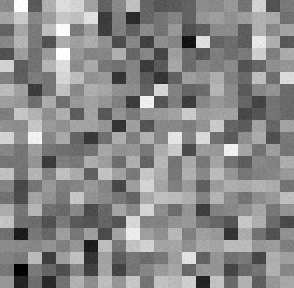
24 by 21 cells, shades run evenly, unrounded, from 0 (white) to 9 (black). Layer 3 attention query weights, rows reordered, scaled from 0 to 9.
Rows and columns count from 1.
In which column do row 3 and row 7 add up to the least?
5
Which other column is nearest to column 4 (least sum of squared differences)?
17
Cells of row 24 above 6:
3
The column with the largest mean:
9
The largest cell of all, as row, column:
23, 2
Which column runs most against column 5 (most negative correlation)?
12
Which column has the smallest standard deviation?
16
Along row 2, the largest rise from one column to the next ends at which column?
8
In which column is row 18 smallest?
11
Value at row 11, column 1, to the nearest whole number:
4
